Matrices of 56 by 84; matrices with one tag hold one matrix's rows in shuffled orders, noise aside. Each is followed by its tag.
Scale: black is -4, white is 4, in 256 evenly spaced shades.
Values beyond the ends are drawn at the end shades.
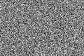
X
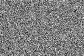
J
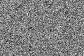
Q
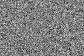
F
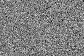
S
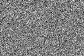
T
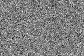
T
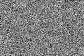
Q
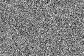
S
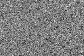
F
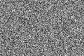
X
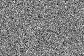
J
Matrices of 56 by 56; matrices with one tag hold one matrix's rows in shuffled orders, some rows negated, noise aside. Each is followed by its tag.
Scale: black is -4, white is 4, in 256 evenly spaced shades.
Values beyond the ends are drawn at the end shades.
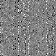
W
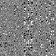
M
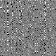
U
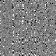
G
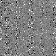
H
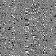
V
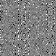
W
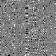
V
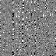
G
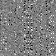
M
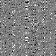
V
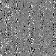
H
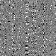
V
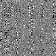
H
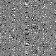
V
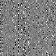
W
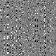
U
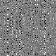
U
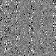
H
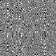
U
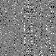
M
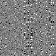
M
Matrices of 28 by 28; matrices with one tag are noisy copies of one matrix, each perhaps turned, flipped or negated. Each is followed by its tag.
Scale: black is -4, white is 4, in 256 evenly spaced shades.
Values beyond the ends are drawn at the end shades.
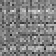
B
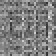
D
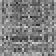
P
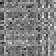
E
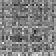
P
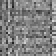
E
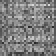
P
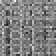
B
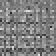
D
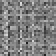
D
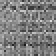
B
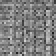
B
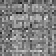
P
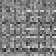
D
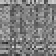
E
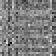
E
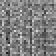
B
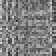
E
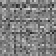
D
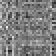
E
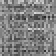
P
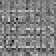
D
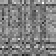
E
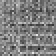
B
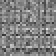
D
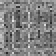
P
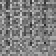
B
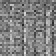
B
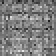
P
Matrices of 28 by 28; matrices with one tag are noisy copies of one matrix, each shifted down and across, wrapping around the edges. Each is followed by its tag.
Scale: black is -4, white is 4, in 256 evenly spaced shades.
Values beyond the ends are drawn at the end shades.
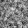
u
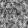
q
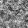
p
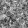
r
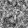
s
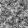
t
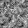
t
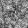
r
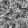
p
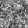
r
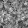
s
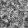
s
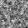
u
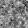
r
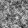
r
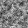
t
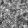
s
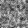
q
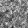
s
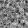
u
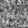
q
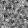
u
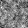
r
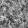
r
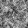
r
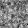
q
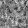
q
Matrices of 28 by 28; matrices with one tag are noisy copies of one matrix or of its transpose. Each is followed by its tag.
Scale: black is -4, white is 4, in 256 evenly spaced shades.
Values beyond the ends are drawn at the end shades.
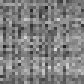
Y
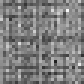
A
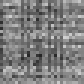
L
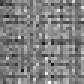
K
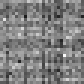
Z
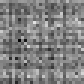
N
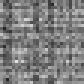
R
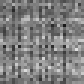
Y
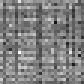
A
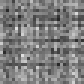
N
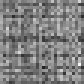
A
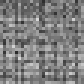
K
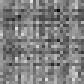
N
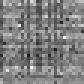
L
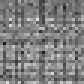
K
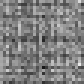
A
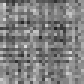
L
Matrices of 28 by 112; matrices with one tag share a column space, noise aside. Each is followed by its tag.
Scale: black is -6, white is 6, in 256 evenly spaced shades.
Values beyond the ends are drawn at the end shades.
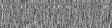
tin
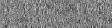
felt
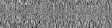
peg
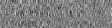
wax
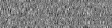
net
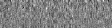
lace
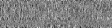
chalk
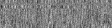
tin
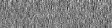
lace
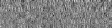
lace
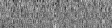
lace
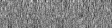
lace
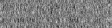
felt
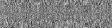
peg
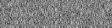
net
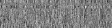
tin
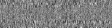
peg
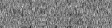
net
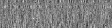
tin
